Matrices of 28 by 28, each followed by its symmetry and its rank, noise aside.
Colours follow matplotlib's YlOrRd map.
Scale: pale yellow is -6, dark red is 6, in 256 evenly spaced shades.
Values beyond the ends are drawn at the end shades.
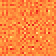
antisymmetric, rank four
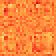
antisymmetric, rank four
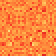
antisymmetric, rank four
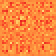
symmetric, rank three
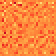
no symmetry, rank four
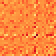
symmetric, rank three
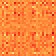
no symmetry, rank three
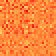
no symmetry, rank four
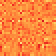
antisymmetric, rank four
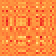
no symmetry, rank two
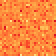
antisymmetric, rank four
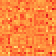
antisymmetric, rank four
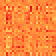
no symmetry, rank three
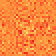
no symmetry, rank four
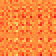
antisymmetric, rank two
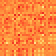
symmetric, rank three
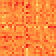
antisymmetric, rank four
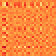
no symmetry, rank two
